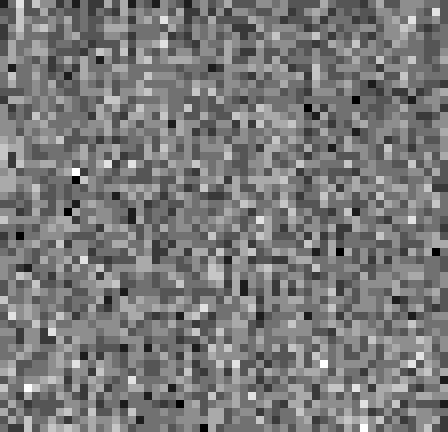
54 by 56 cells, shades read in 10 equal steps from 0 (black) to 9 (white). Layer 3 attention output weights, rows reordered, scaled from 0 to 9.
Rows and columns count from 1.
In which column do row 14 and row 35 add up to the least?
39
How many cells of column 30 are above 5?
16
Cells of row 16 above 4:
33
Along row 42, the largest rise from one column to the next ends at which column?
7
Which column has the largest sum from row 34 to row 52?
30
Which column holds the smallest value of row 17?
45
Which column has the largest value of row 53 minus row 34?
4
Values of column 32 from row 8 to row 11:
5 6 2 5
